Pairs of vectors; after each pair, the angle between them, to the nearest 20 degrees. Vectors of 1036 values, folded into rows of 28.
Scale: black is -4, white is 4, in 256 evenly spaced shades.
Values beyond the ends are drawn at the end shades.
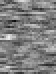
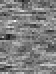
160 degrees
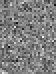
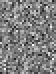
100 degrees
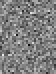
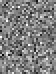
140 degrees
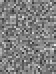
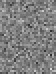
100 degrees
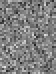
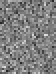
20 degrees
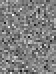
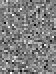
20 degrees
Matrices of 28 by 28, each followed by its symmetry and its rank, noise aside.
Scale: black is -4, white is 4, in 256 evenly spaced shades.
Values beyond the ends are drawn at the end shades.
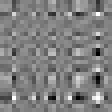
symmetric, rank one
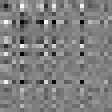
symmetric, rank one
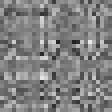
no symmetry, rank three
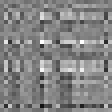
no symmetry, rank two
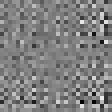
no symmetry, rank three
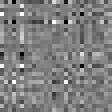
antisymmetric, rank two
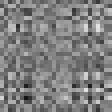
antisymmetric, rank two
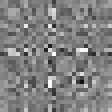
symmetric, rank three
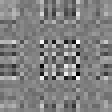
symmetric, rank one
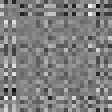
antisymmetric, rank two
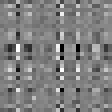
no symmetry, rank one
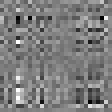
no symmetry, rank two
